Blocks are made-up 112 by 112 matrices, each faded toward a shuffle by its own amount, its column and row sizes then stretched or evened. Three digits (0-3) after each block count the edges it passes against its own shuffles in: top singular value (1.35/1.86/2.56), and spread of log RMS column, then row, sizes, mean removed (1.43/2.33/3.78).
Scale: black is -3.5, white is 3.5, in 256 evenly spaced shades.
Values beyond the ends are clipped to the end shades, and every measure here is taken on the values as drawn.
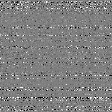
2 1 3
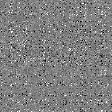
1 2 2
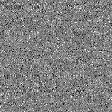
2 0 1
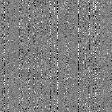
2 3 1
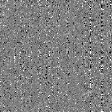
2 2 1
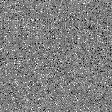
1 0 1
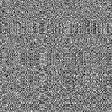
3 0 1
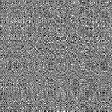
3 0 2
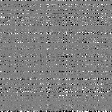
2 2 3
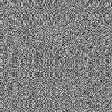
3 0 0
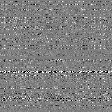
2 1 3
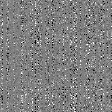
1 3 1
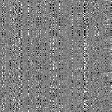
3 3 1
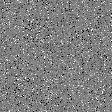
0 1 0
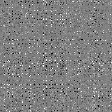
1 2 2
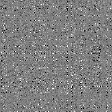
1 2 2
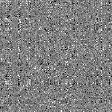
2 2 1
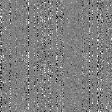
1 3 1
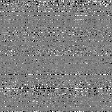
2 1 3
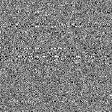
2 0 2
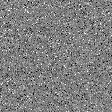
1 0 0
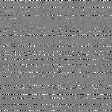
2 1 3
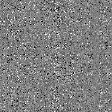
0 2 1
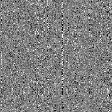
2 2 0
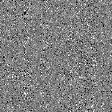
0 2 0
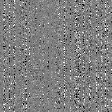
2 3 0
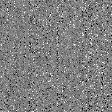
0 2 0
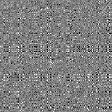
3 2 2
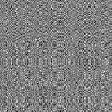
3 2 0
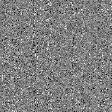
0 2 1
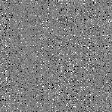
1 2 1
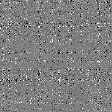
1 2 2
